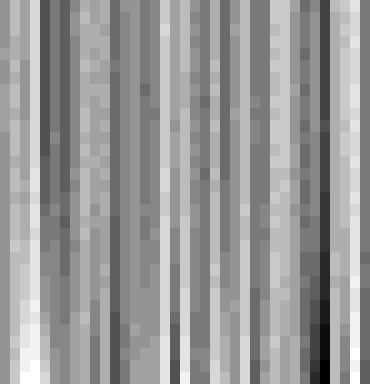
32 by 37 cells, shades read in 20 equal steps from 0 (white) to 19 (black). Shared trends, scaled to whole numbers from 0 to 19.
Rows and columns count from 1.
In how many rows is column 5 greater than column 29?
27
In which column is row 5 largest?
33
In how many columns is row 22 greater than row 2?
11
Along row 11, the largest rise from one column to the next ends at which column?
5
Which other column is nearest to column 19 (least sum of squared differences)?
25
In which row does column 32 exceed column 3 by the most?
32
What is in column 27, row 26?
8
